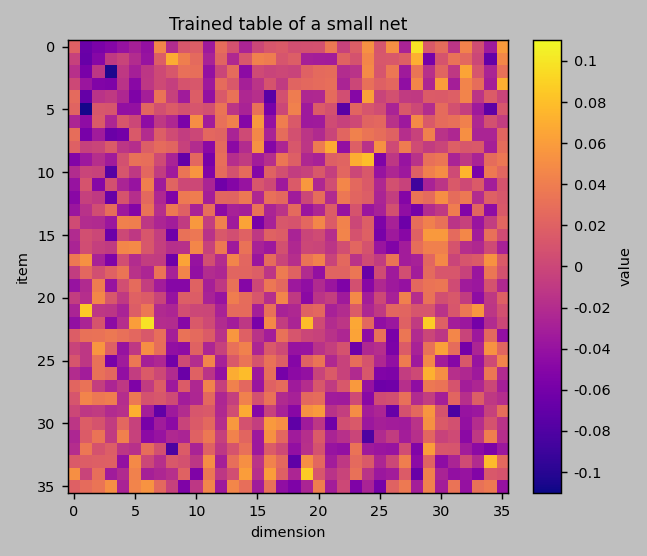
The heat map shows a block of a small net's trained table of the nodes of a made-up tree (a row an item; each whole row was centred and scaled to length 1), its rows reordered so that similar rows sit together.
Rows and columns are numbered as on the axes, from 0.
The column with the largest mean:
29
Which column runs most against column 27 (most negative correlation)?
30
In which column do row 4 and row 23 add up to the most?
13
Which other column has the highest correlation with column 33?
26
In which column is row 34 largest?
19
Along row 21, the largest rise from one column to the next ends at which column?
1
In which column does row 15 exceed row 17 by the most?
10
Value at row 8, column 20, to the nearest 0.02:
0.04
